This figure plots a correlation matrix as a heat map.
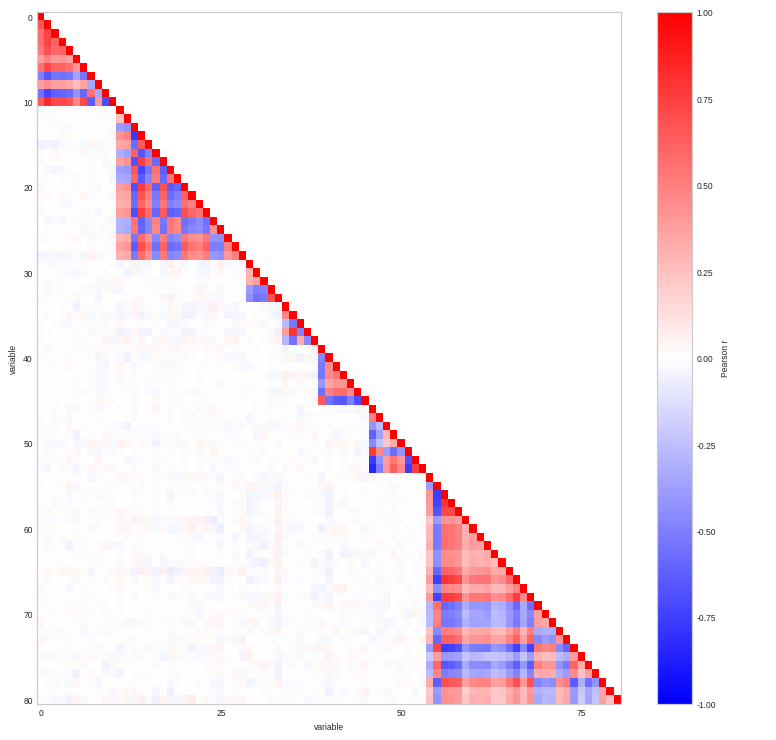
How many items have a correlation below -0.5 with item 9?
7
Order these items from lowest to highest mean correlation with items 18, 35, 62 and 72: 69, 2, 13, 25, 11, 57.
69, 11, 2, 25, 13, 57
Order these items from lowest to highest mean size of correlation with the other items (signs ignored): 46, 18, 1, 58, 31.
31, 46, 1, 18, 58
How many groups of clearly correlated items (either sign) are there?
7
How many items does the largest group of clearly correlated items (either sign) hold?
27
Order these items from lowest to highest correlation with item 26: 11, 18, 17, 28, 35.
18, 35, 11, 28, 17
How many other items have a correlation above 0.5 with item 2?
6
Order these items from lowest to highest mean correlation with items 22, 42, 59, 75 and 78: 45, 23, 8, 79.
45, 8, 79, 23
